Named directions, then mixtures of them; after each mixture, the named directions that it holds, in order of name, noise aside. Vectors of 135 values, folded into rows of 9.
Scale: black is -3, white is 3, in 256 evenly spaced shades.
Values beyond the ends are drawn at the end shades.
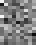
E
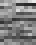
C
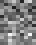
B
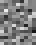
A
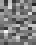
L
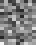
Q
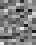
A, Q.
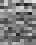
C, L.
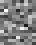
A.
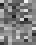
B, E.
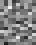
A, L.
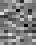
A, B.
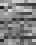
C.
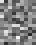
A, E, L.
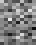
B, Q.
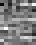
C, E, L.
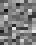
A.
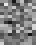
B, E, Q.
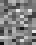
A, Q.
